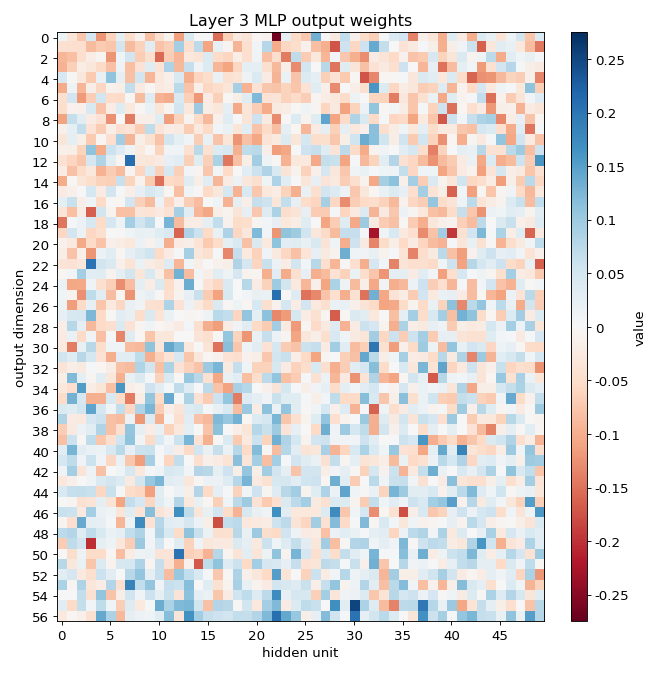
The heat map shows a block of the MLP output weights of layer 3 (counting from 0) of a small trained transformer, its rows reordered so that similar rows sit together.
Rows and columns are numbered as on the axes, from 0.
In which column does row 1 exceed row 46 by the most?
32
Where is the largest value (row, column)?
55, 30
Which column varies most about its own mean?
22
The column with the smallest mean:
15
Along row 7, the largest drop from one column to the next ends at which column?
40
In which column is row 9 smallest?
48
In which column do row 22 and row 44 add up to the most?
3
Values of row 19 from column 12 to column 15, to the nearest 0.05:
-0.15 0.1 0.05 -0.05
